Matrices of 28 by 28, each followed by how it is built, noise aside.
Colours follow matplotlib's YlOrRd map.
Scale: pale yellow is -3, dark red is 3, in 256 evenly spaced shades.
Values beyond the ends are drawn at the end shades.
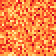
repeating rows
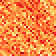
Toeplitz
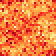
smooth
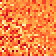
lower triangular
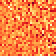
upper triangular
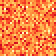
repeating rows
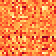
low rank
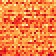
blocks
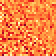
lower triangular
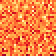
repeating columns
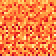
repeating columns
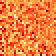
lower triangular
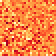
lower triangular
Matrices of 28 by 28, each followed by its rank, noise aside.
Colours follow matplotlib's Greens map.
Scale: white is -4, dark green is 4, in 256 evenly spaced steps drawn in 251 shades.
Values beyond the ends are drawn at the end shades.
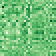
four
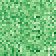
eight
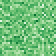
eight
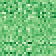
four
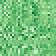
four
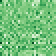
four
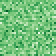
eight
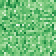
eight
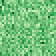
eight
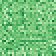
six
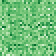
six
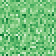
four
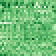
four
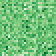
eight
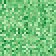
eight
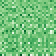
four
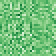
four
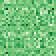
four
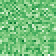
eight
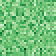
four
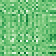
three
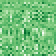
four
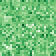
eight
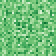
eight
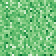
eight
